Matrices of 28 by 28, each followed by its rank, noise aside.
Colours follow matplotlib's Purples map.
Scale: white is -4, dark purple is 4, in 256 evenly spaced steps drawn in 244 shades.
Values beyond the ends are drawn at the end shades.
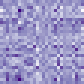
four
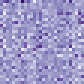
six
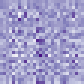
three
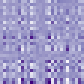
two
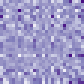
four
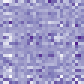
four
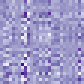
three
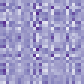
two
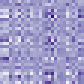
two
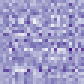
four
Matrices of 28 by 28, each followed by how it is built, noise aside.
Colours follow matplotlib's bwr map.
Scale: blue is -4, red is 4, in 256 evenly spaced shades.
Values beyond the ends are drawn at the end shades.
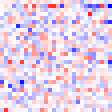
uneven rows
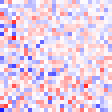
lower triangular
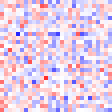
blocks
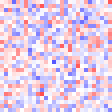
blocks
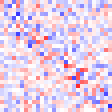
banded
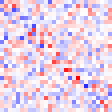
banded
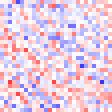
Toeplitz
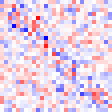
banded
